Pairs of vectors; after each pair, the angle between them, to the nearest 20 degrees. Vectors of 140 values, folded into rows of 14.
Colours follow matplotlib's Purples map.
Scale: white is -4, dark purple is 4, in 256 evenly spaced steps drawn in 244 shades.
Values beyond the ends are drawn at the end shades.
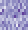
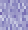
40 degrees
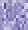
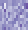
140 degrees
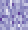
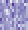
40 degrees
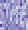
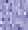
60 degrees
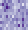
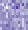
140 degrees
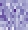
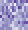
80 degrees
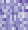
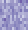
20 degrees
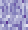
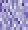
100 degrees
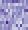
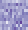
160 degrees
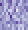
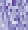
120 degrees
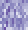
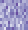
140 degrees
